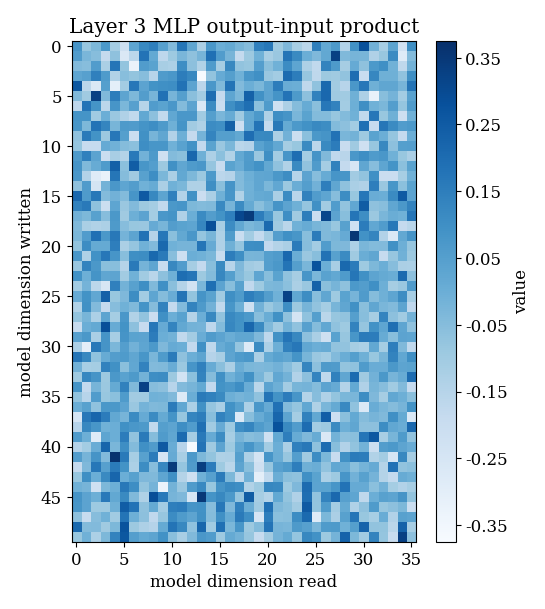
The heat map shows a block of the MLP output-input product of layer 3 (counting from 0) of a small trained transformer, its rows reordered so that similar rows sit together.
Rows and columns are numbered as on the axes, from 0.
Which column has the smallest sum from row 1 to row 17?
13
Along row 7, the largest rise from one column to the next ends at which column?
31
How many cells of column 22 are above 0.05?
20
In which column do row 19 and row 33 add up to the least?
33
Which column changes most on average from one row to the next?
2
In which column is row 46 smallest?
35
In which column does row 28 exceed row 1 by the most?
3
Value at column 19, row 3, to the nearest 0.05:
0.1
